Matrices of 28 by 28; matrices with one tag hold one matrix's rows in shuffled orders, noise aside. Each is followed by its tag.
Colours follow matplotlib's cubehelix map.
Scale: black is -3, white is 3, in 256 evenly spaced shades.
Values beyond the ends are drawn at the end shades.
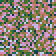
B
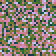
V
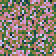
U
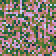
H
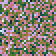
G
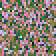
G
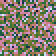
B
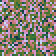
G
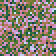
V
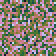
U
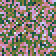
V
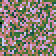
G
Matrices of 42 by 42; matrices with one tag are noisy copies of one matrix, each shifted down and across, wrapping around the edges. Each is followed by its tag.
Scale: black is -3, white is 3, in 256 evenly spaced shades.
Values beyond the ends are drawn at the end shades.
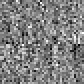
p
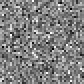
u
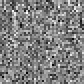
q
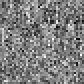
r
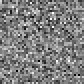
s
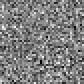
s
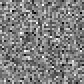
u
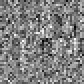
p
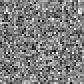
s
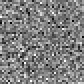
s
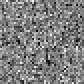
q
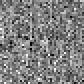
r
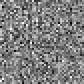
u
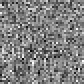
q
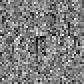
p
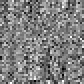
p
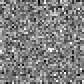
s
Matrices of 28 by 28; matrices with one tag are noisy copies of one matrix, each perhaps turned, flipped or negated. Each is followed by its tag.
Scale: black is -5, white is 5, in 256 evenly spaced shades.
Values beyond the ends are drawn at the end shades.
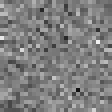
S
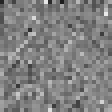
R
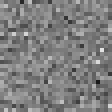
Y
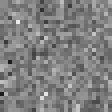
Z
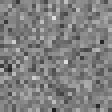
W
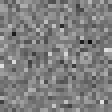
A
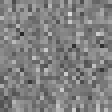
S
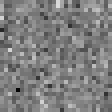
Z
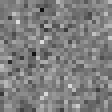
Z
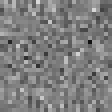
S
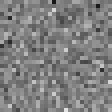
W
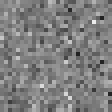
Z
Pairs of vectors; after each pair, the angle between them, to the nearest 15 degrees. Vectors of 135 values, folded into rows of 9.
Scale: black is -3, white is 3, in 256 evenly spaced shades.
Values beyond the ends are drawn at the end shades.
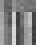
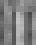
150 degrees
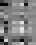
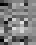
30 degrees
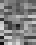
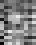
30 degrees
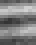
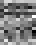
120 degrees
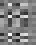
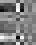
105 degrees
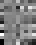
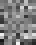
30 degrees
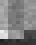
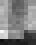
15 degrees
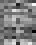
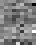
150 degrees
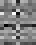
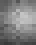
75 degrees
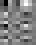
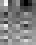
150 degrees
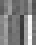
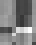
75 degrees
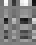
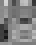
45 degrees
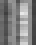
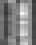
15 degrees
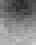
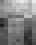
150 degrees
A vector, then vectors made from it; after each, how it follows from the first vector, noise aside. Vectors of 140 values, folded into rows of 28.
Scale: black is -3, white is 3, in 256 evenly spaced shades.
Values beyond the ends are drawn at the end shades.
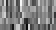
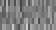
negated, shrunk.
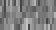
negated, shrunk.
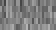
negated, shrunk.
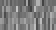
reversed, shrunk.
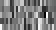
wrapped around.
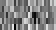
wrapped around.
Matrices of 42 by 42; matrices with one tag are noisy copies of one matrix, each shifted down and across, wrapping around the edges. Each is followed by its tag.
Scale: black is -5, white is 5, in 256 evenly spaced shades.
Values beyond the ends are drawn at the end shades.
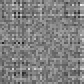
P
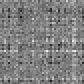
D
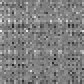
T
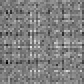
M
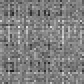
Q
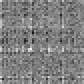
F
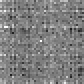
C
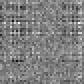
P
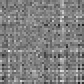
P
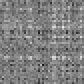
T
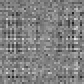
P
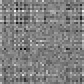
P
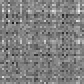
T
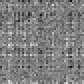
D
